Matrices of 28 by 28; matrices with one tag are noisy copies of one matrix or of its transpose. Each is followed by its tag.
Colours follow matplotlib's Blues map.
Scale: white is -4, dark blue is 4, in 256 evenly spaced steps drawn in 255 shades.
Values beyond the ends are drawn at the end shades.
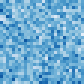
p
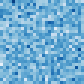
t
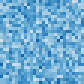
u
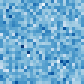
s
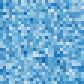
t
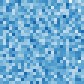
t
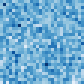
s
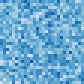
t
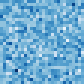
t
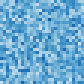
u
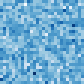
u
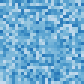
t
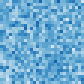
t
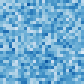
u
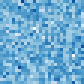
p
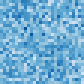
s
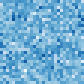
s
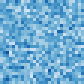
p
